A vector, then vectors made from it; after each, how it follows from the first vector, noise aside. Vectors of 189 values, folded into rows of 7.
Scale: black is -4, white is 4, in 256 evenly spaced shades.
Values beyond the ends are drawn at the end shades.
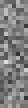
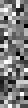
scaled up.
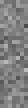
shrunk.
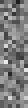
sign-scrambled.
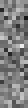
reversed.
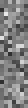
reversed.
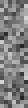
reversed, negated.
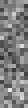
reversed.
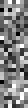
reversed, scaled up.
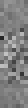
wrapped around, negated, partly zeroed.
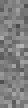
reversed, shrunk.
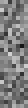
reversed, negated.
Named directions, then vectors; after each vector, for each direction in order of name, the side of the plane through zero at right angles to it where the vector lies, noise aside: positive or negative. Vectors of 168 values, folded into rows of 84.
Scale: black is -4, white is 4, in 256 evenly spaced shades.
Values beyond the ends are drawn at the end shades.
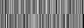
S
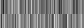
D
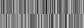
positive, negative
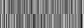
negative, negative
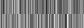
positive, negative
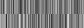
positive, negative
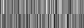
negative, positive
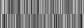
negative, negative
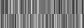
positive, positive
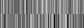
negative, positive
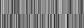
negative, positive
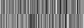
positive, negative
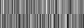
negative, positive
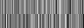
negative, positive
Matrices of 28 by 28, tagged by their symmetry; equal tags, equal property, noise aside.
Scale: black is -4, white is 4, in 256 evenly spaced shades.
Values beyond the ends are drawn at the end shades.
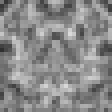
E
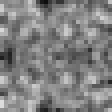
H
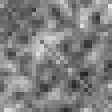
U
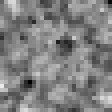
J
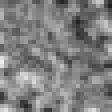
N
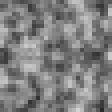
H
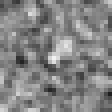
J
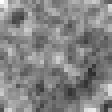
U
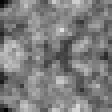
H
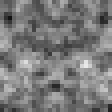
E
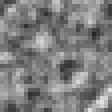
U
